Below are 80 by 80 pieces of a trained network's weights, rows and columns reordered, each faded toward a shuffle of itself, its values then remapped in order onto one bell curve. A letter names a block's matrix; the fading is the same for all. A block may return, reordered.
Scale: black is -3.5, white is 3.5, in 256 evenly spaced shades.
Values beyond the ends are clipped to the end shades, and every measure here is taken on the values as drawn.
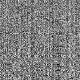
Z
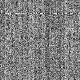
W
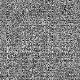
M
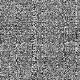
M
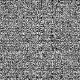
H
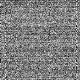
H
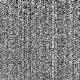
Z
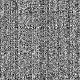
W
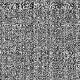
Z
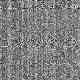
Z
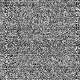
M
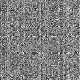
Z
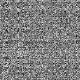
M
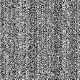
W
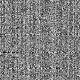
W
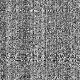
W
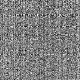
Z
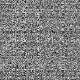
M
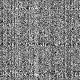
W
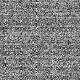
H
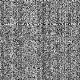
W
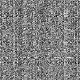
Z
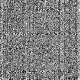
Z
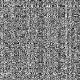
Z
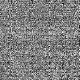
M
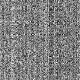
W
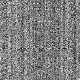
W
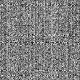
Z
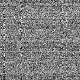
H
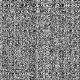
Z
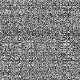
M
